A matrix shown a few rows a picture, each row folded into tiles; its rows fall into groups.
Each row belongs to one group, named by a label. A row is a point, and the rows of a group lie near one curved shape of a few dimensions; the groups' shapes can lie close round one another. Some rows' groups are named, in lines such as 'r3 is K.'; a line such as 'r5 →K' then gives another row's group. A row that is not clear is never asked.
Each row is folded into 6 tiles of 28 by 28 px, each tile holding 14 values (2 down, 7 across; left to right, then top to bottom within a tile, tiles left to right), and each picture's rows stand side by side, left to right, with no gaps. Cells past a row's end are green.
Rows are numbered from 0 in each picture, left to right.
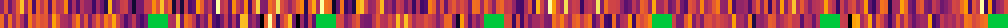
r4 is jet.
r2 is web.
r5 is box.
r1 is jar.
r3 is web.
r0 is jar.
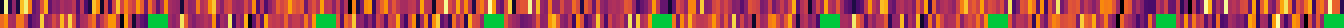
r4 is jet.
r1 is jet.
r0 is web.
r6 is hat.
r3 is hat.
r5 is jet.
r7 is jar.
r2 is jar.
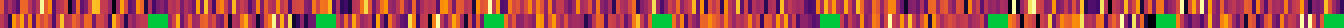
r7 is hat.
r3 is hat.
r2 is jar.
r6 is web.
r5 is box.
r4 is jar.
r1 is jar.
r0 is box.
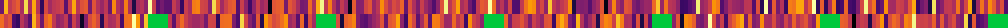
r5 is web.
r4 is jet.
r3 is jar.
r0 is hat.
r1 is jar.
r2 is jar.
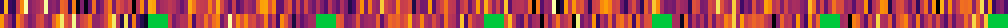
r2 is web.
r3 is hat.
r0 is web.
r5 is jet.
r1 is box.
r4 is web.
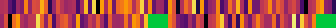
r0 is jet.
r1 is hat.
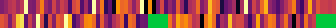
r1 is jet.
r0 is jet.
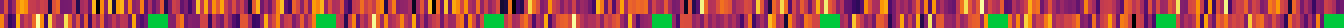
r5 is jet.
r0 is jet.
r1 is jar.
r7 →hat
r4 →jar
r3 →web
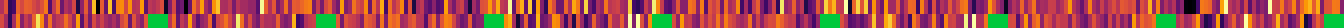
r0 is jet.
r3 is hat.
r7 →web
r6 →box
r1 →web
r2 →jar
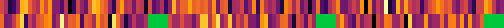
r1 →hat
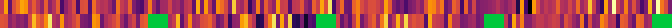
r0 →hat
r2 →box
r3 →jar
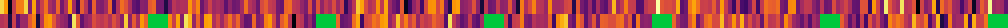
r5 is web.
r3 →jar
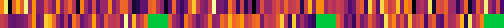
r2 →web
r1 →web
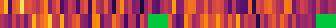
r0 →hat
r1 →box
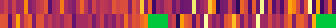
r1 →jet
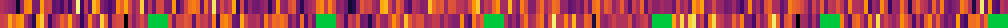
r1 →jar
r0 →jet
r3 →box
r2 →web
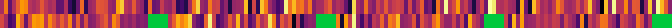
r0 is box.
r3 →jar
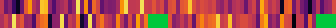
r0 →jet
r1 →hat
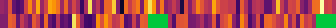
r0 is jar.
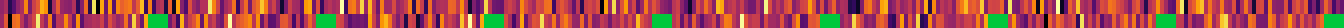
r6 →hat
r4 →web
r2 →hat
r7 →hat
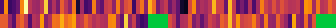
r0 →web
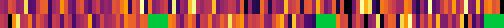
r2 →web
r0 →box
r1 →web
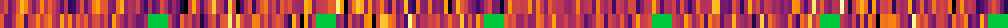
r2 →hat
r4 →jet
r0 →box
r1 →web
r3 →hat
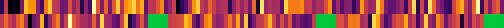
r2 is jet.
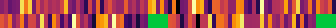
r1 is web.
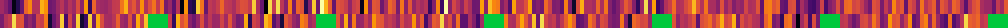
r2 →jar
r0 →jet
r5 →box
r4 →hat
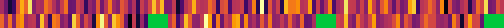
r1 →jet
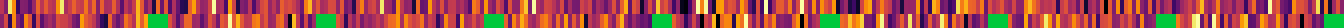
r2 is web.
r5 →jet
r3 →jet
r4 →web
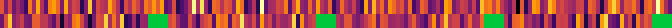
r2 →jar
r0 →jar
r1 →web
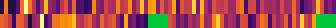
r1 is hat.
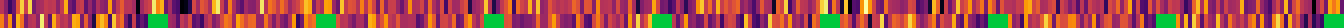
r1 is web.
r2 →hat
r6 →jet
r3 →hat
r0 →jar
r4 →jar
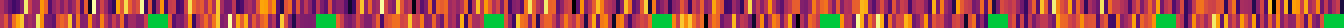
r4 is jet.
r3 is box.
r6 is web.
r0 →jet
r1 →box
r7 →jet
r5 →jet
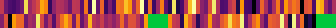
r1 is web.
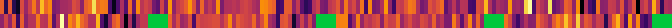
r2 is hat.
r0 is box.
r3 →web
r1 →hat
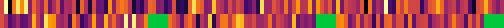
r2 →hat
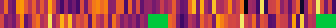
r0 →box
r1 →web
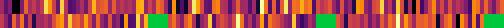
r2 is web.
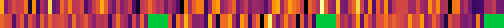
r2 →hat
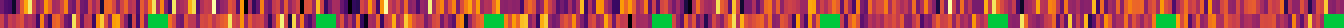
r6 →jet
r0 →jar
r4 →web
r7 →hat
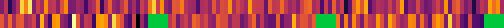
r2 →jar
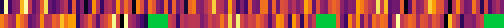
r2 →box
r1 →web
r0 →web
